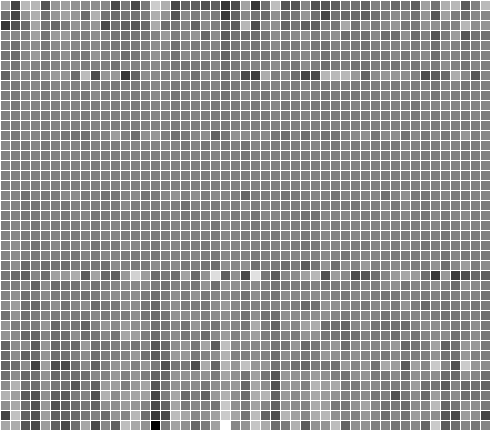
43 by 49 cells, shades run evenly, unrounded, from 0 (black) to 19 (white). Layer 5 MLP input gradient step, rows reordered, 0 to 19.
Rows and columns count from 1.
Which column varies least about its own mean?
38
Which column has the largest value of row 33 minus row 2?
23
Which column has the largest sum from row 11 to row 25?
1
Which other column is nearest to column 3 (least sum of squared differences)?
28
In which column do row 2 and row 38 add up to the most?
10
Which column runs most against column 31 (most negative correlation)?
9
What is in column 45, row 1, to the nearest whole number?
13
